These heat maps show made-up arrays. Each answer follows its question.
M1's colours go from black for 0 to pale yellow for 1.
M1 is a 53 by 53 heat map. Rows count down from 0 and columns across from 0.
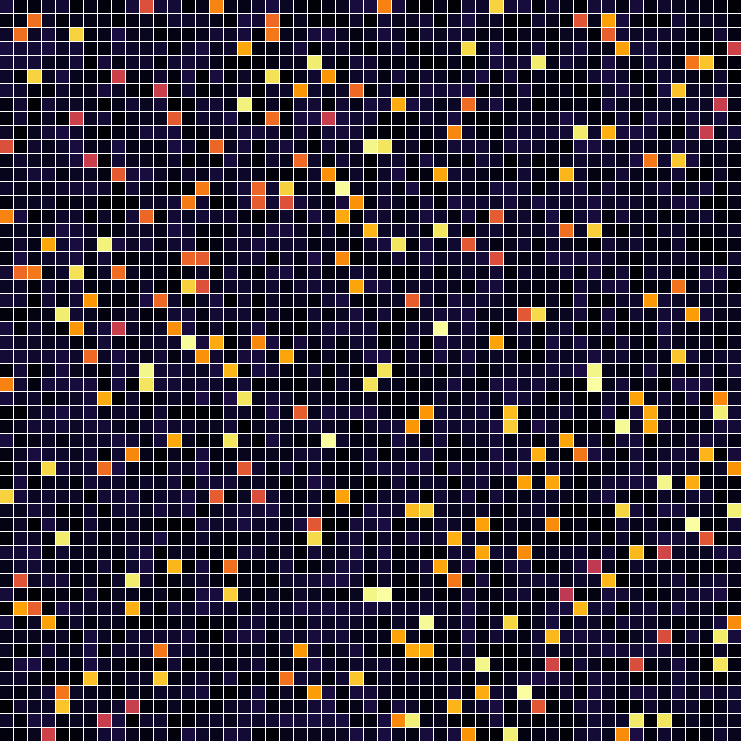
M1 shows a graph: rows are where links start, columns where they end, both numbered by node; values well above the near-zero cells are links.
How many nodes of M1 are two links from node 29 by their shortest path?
8
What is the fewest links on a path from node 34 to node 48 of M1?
6
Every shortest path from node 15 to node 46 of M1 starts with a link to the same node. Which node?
node 24
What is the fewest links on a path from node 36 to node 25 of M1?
4
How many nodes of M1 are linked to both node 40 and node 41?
0
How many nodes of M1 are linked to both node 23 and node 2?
1
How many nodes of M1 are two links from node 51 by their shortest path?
8
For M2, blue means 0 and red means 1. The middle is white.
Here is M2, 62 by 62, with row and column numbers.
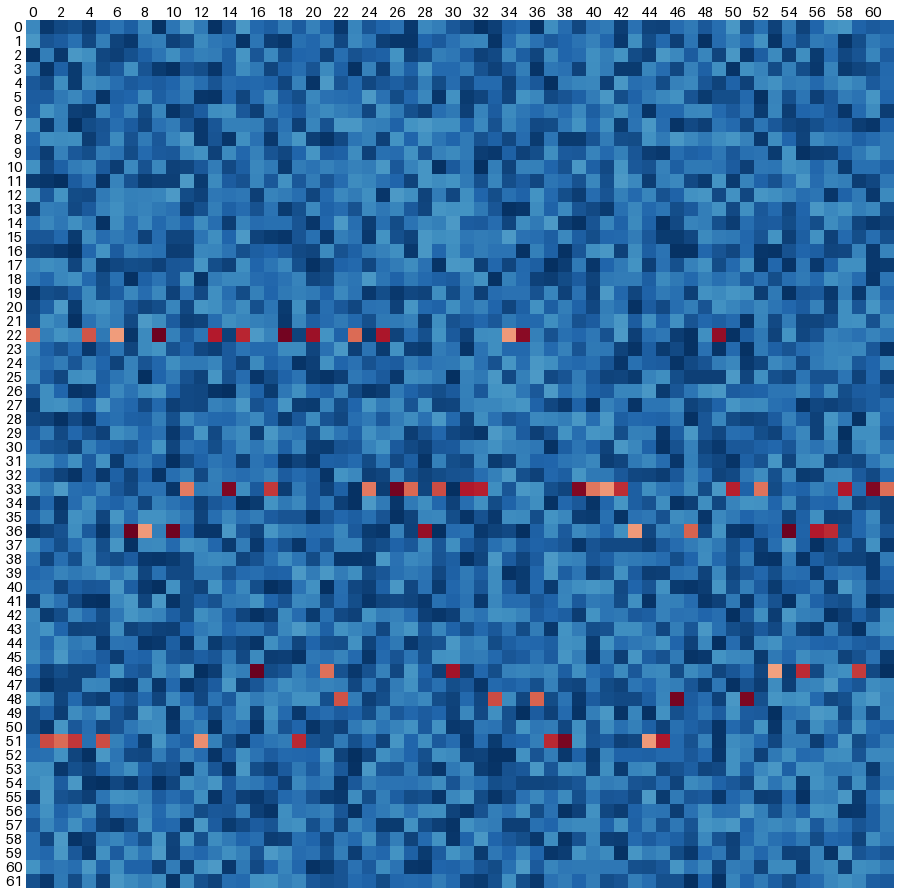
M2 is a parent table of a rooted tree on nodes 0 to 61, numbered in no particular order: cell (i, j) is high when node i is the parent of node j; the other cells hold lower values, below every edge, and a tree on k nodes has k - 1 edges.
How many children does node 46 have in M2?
6
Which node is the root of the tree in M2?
48
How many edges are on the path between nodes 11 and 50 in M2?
2
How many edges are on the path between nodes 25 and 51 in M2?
3
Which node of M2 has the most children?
33
